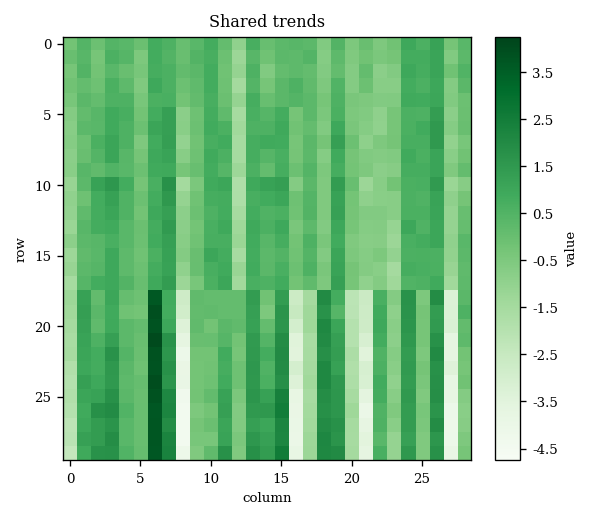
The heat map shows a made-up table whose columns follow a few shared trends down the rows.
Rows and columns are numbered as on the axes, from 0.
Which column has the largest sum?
6
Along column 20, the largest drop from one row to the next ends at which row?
18
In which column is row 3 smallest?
12
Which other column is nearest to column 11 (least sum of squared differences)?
2
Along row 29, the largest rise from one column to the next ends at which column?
22
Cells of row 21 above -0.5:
21
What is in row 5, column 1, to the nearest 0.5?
0
